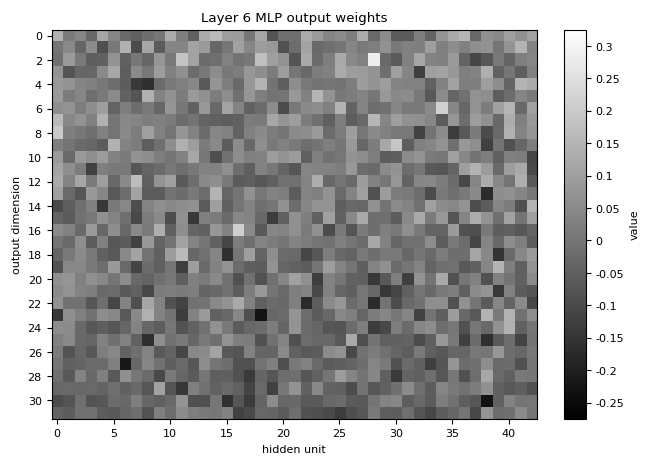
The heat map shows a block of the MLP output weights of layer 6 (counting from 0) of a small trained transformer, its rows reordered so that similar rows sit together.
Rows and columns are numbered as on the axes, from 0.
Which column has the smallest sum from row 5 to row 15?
35
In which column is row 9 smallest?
38
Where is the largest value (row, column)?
2, 28
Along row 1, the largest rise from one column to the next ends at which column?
8
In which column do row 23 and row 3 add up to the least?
32
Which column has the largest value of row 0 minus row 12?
36
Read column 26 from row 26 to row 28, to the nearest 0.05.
-0.1 -0.05 0.05
